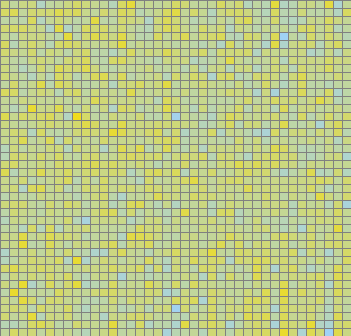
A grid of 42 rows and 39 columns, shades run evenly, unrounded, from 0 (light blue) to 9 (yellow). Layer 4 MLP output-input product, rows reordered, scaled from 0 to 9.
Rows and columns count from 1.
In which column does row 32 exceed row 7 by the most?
24
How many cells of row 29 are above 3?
34
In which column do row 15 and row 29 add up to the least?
20
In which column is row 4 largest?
7
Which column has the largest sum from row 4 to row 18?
14
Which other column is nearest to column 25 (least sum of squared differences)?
21
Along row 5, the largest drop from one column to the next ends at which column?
32
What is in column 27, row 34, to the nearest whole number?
3
